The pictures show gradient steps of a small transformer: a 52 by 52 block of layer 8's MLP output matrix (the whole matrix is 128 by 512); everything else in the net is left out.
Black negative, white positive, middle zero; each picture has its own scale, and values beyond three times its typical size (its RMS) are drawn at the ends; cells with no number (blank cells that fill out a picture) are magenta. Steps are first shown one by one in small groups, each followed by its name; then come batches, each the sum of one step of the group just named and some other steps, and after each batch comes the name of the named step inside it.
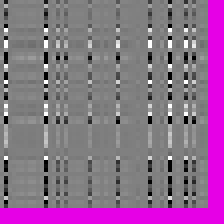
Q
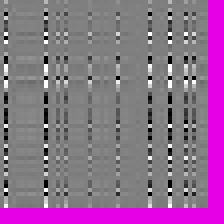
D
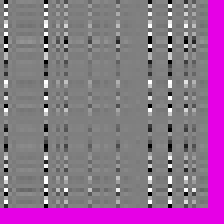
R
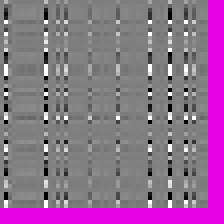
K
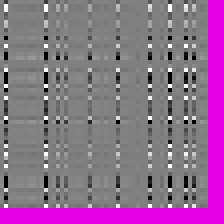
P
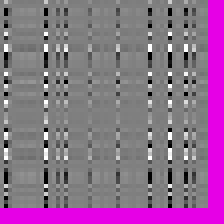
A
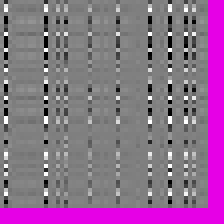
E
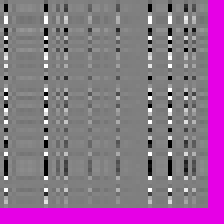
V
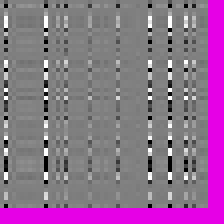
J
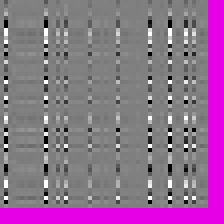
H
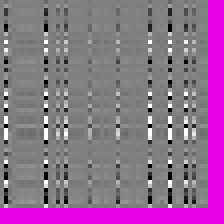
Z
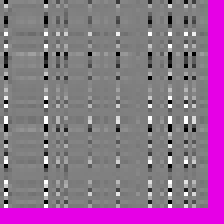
H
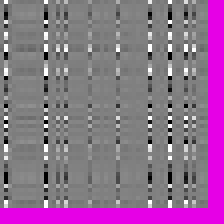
K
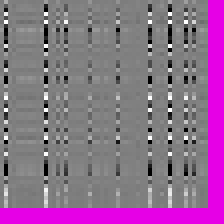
V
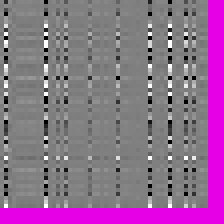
D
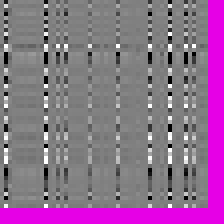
A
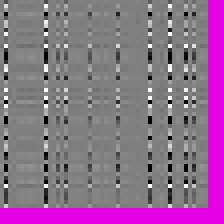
Q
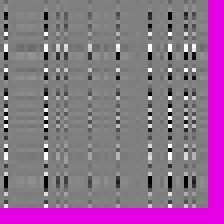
P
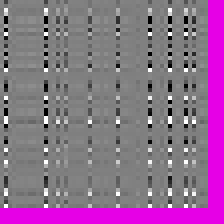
E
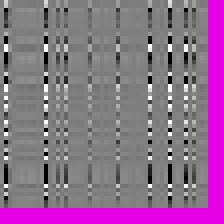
A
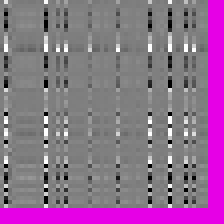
Z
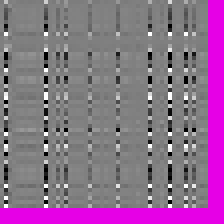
H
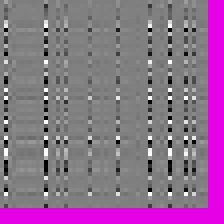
J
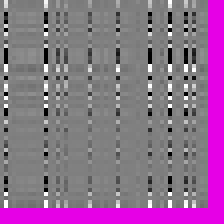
D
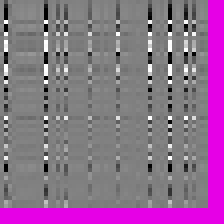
K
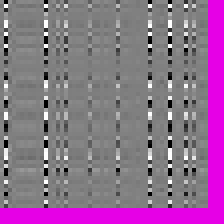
R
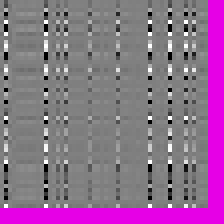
K
